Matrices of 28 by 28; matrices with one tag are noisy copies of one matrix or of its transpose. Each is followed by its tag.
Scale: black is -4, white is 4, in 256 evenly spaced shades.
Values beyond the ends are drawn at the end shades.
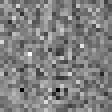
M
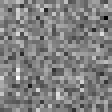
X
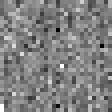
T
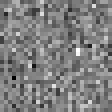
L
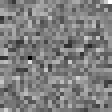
T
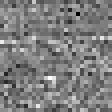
L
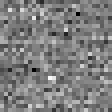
L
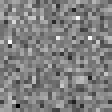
X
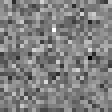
M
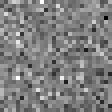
X
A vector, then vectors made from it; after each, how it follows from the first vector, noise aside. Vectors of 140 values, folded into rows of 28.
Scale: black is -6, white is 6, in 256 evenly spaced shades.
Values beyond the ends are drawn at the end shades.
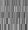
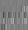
reversed, partly zeroed.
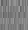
reversed, shrunk.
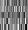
scaled up.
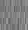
negated, shrunk.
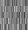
copied.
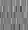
wrapped around, partly zeroed.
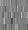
wrapped around, partly zeroed.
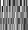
reversed, negated, scaled up.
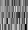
scaled up.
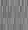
reversed, shrunk.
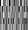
reversed, negated, scaled up.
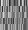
reversed, negated, scaled up.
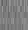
reversed, shrunk.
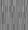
wrapped around, shrunk.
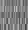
copied.
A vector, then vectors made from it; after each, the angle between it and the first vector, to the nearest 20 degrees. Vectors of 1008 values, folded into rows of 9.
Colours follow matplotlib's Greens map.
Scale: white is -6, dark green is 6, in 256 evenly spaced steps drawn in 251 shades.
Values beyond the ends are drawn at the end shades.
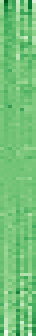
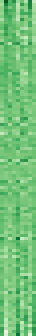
40 degrees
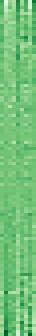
160 degrees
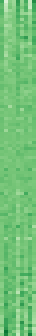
160 degrees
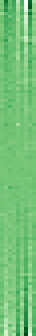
40 degrees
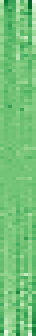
20 degrees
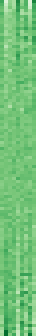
160 degrees
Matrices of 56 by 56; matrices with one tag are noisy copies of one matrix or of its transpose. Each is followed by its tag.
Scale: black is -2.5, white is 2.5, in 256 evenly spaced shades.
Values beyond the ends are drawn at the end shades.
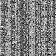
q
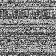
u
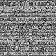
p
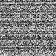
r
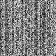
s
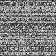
p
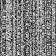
p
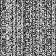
p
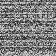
r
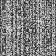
p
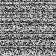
r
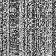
u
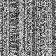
u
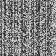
r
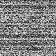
s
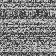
u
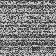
s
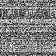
u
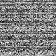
r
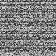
r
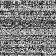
q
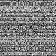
p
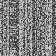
u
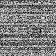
s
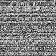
p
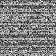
s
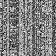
u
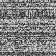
u
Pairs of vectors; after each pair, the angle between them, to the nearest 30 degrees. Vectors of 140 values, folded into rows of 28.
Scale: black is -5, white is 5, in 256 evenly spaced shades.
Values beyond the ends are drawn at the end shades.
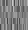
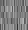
60 degrees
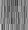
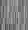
150 degrees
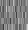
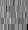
150 degrees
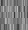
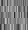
30 degrees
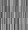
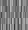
30 degrees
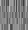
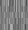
150 degrees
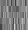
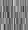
120 degrees
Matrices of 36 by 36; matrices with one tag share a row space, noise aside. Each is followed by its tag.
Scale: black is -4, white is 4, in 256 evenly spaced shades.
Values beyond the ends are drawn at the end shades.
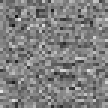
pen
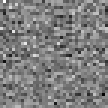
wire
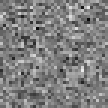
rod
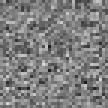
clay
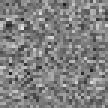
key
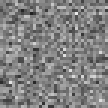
key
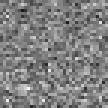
clay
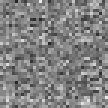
clay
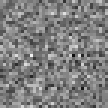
key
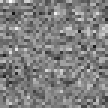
wire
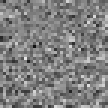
wire
